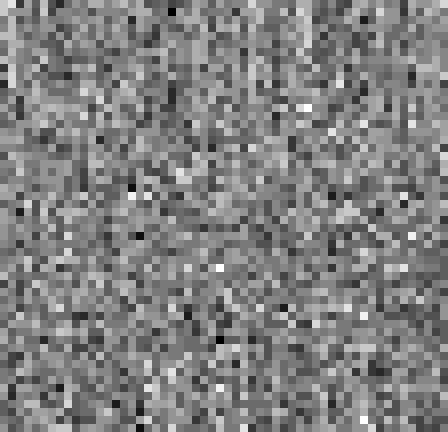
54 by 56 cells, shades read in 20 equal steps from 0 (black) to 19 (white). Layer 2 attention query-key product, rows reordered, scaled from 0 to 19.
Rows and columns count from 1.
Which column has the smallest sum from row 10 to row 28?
22
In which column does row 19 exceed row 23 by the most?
46
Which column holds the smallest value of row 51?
15
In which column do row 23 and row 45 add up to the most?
24
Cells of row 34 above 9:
28
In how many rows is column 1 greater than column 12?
22
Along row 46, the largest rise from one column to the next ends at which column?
31
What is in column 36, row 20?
14
